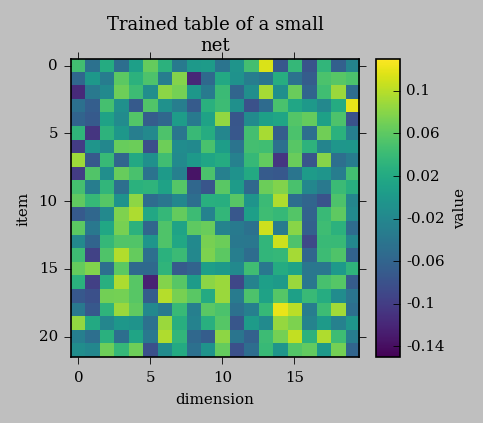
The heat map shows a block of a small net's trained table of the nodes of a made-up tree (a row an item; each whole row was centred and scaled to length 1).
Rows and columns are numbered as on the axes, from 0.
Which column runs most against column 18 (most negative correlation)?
12
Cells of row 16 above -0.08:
17
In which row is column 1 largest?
15
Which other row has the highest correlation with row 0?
7
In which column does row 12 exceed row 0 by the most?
3
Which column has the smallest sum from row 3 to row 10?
8
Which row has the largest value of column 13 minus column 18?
0
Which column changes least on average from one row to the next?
11
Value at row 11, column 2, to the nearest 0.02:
-0.02
